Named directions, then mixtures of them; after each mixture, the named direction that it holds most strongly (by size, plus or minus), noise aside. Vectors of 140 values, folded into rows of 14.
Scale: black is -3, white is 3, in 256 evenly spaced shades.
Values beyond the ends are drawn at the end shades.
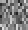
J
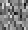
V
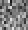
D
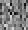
V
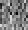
J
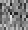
J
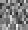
J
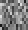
J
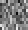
J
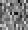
J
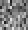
D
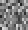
J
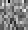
V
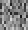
D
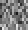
J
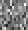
D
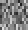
J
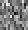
V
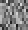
J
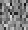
V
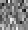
J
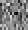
J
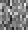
D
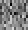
D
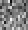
D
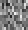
V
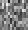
V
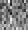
D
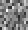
D
